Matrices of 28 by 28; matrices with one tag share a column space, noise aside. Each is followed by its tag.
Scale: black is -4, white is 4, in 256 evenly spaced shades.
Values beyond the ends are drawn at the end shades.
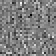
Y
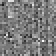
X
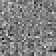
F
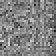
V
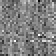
X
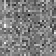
V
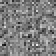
V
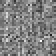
X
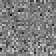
F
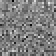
F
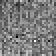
X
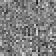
F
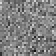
F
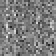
V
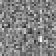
V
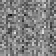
V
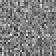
F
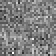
Y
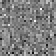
Y
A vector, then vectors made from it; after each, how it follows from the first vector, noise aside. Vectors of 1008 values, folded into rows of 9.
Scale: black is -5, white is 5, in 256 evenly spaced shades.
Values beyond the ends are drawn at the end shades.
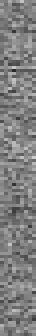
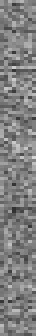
copied.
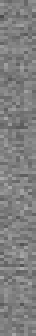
reversed, shrunk.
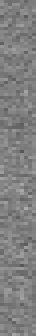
reversed, shrunk.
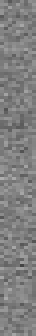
reversed, shrunk.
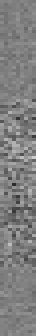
partly zeroed.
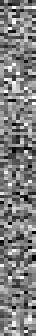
wrapped around, scaled up.
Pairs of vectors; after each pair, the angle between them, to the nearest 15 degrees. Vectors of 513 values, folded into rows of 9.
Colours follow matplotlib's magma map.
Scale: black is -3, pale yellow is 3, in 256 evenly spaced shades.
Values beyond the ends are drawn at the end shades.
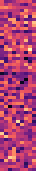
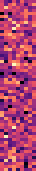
45 degrees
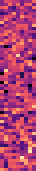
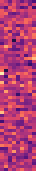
135 degrees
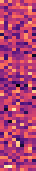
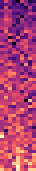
105 degrees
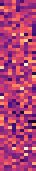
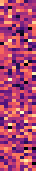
135 degrees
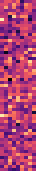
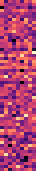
90 degrees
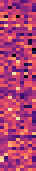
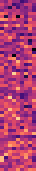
15 degrees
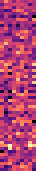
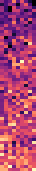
90 degrees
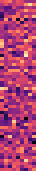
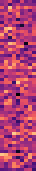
90 degrees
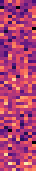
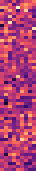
150 degrees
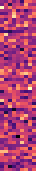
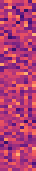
75 degrees
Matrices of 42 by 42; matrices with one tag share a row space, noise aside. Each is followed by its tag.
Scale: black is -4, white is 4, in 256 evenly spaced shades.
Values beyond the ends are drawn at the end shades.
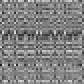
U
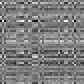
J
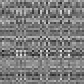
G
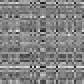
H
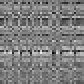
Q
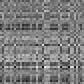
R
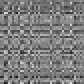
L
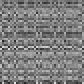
U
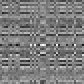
H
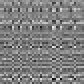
Q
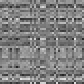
H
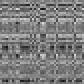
H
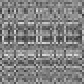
U
